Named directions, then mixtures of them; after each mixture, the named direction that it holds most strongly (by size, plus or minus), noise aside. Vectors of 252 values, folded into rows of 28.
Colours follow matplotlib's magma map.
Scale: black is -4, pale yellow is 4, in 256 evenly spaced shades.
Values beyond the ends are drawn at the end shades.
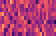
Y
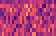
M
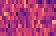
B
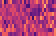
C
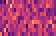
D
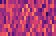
M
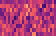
M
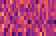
Y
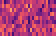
M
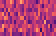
Y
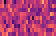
C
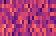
M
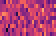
B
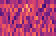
M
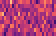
Y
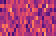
M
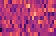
C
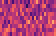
C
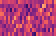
M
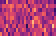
D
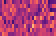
C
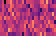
C
